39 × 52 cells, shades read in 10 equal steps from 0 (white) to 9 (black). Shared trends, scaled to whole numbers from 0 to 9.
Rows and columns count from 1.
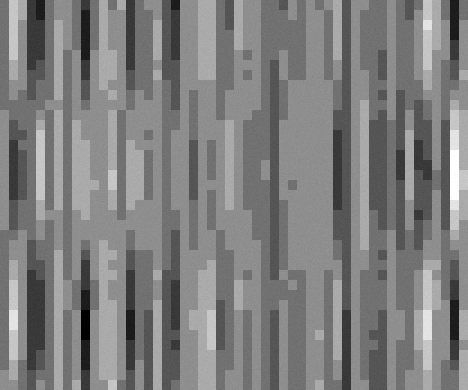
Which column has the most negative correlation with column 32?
28
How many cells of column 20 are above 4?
31
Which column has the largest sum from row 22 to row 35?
10
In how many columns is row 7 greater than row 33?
10
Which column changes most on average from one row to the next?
51
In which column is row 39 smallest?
13
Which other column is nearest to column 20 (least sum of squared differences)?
4
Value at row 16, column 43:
6
